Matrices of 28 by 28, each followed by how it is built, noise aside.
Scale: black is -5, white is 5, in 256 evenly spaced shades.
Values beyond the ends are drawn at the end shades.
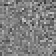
upper triangular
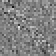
banded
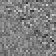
upper triangular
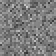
Hankel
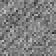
Hankel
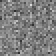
blocks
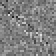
banded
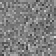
noise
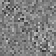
banded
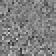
lower triangular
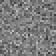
noise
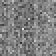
blocks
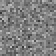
noise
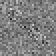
banded
